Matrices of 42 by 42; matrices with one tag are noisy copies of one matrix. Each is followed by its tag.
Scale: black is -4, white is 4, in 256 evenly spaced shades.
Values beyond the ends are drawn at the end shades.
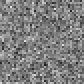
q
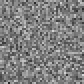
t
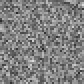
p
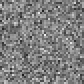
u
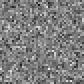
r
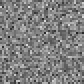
u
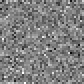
q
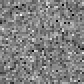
p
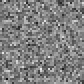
u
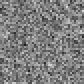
q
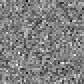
u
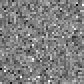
p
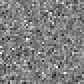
t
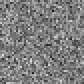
q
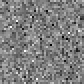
q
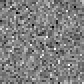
p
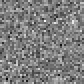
u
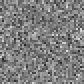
q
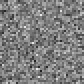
t
